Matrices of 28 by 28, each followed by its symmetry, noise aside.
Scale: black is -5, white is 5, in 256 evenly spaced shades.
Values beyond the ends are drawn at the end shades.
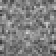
mirrored left to right.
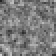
symmetric across the other diagonal.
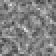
symmetric across the other diagonal.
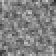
same after a half turn.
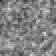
symmetric.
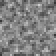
same after a half turn.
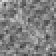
symmetric.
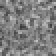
antisymmetric.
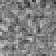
antisymmetric.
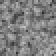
symmetric.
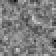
symmetric across the other diagonal.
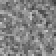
symmetric across the other diagonal.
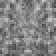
mirrored left to right.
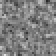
antisymmetric.
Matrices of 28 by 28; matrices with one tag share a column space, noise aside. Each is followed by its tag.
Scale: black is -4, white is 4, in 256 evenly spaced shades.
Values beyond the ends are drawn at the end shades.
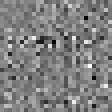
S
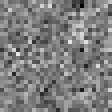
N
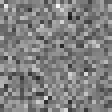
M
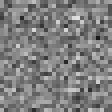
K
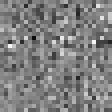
S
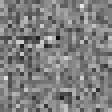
S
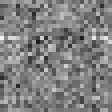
S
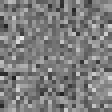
M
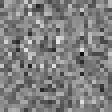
N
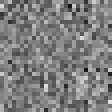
M
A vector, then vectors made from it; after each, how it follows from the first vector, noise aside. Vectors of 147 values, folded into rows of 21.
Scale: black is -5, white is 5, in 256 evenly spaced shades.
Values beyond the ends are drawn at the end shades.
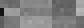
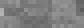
negated, shrunk.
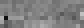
wrapped around, partly zeroed.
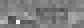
wrapped around, negated, partly zeroed.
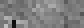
wrapped around, partly zeroed.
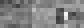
wrapped around, negated.
